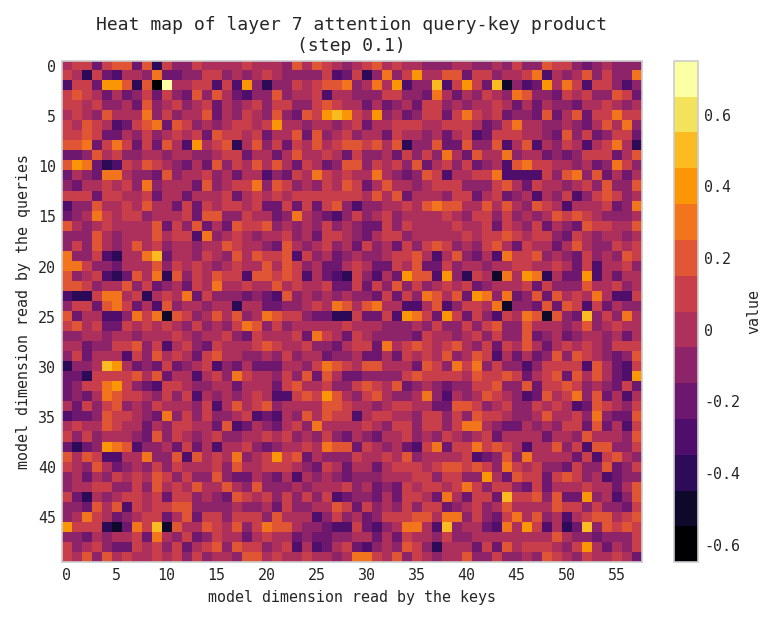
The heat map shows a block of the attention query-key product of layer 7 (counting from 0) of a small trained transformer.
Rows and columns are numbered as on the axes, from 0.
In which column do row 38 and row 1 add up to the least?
2
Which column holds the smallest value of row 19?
5
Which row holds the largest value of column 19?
12
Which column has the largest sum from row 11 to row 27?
52
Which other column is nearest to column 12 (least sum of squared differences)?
36
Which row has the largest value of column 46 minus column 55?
21
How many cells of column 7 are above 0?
17
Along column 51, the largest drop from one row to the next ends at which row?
34
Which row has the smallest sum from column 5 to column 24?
30
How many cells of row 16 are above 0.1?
7
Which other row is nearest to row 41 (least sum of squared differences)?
47
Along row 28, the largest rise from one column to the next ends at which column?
32
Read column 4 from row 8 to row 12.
0.1 0 -0.4 0.3 0.1
